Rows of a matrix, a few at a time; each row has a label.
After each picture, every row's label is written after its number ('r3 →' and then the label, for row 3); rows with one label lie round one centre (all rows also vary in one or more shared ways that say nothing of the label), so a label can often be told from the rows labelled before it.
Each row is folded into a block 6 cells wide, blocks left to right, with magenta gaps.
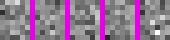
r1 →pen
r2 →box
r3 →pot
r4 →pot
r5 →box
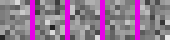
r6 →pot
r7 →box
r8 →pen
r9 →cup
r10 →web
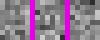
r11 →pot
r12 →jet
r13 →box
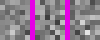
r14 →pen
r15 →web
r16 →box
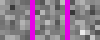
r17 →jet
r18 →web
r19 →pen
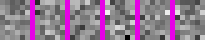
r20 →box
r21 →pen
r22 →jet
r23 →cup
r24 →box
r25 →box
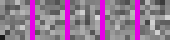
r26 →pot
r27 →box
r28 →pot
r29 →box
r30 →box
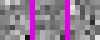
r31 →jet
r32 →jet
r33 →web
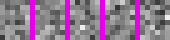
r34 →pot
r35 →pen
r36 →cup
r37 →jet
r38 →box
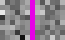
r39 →cup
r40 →web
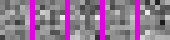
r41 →pot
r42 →pot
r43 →jet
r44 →pot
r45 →web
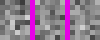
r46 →box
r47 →cup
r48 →cup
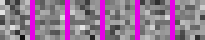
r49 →cup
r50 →pot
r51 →cup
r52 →web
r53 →box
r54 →cup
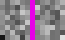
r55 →pot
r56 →pen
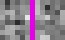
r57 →pot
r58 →jet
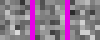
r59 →box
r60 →pot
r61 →pen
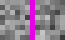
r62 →cup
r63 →jet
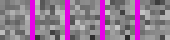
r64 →pot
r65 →pot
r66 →cup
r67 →cup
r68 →box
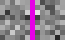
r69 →pen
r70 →cup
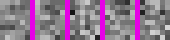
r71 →jet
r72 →jet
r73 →pot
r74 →box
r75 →pen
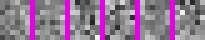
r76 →pot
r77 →pot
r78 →web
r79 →jet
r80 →jet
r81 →web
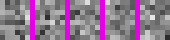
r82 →pot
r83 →web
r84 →pen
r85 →jet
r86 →jet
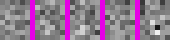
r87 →box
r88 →pen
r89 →pen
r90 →box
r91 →box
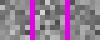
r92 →pen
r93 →web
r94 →pen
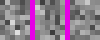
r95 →box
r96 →web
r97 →pen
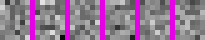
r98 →web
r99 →jet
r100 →web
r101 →jet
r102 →box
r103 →box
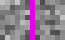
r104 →jet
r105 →pot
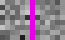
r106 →cup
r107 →box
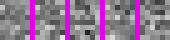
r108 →pen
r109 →pen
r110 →pot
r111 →jet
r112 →box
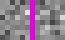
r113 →box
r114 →pot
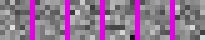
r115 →cup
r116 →pen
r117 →web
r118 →jet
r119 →pen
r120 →pen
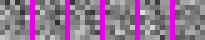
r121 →web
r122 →web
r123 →pen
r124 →pen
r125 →cup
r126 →pen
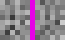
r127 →web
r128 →web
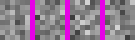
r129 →pot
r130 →box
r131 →box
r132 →cup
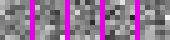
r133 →jet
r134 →pen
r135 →web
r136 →pen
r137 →pot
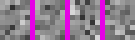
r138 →jet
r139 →jet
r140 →web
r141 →pen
